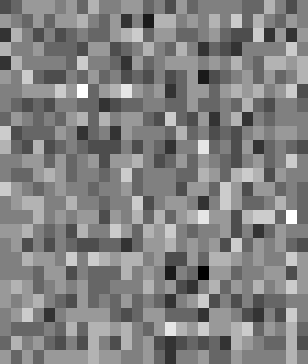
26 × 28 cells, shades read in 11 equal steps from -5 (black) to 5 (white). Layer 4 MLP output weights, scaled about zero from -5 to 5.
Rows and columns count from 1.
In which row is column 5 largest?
13
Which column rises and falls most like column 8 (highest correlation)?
11
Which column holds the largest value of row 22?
19
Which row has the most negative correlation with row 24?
20
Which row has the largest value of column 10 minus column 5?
23
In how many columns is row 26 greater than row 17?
12
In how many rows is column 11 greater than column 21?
11
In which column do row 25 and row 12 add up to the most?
27
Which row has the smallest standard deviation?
8
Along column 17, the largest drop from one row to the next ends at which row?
25
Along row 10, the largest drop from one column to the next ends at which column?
2
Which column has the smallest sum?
16
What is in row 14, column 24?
1
